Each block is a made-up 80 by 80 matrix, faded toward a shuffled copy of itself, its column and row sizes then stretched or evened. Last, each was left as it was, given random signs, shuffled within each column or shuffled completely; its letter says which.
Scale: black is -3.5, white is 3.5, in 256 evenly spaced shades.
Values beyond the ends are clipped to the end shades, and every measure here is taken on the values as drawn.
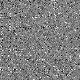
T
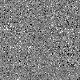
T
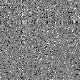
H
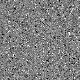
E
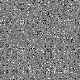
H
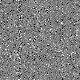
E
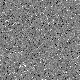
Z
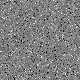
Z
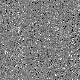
E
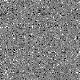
T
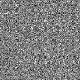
H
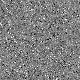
Z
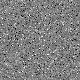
Z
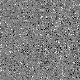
T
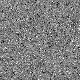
Z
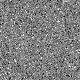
Z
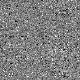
T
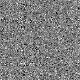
T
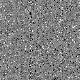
E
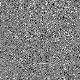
T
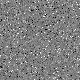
Z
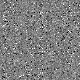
T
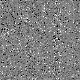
E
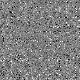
T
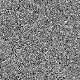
E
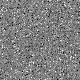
Z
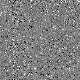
T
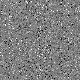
E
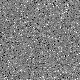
Z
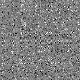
H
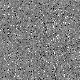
E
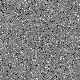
Z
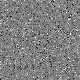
Z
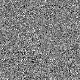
T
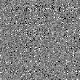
H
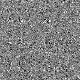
T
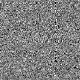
H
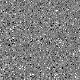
H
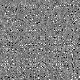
H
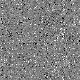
T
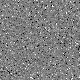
Z
